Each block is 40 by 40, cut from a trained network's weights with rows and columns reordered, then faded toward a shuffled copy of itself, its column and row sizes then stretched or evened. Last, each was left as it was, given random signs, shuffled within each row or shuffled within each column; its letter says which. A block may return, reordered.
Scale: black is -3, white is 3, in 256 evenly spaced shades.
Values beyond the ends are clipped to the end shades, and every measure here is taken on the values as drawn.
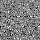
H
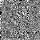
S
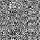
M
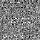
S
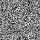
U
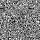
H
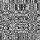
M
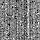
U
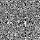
S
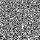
S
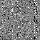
U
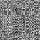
M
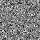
H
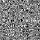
M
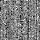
U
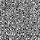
S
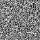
S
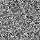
H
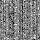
U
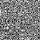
M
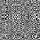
M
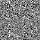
S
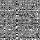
M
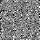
S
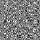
M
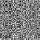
M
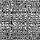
M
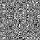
M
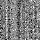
U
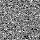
H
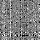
M
